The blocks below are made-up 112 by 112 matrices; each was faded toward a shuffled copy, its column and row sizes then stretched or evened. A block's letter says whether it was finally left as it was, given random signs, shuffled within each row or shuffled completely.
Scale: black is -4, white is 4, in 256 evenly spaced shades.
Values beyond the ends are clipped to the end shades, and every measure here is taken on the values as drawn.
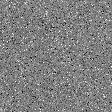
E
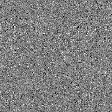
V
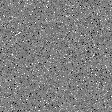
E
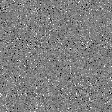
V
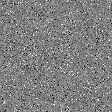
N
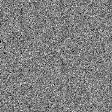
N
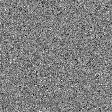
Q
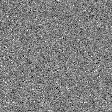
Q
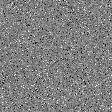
E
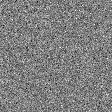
E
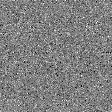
Q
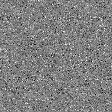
Q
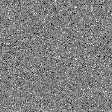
V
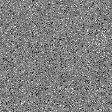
N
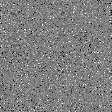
N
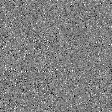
N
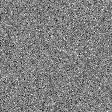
E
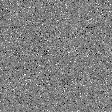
Q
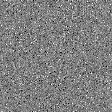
V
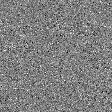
Q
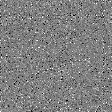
V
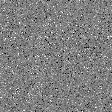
Q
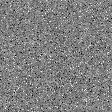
E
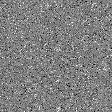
Q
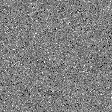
Q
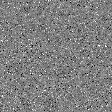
Q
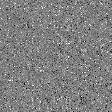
V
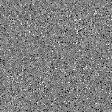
V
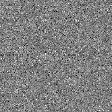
V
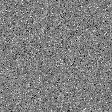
E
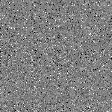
V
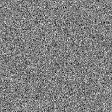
V
